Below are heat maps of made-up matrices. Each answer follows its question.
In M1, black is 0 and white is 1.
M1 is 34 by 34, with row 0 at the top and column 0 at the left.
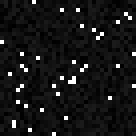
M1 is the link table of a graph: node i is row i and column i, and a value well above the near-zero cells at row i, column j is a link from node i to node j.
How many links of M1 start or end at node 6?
3
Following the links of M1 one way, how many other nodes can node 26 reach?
7
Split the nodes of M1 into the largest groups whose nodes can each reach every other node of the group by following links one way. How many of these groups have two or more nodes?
5
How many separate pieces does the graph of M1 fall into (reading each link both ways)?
8
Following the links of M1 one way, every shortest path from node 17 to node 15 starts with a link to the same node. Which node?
node 20
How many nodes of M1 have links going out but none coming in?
3
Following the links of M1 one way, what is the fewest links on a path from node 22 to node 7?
3
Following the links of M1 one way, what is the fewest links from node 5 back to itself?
3
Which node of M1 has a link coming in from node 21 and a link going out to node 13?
node 33
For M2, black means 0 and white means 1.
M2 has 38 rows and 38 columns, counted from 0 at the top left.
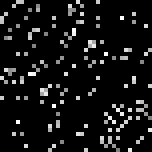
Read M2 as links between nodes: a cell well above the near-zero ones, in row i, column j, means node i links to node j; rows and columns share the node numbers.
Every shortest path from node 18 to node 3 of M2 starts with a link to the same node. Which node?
node 2
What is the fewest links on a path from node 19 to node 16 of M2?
6
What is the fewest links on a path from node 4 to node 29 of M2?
5
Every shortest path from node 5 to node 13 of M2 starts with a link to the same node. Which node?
node 0
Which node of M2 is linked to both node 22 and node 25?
node 10
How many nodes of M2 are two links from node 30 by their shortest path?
8
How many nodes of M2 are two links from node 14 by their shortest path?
9
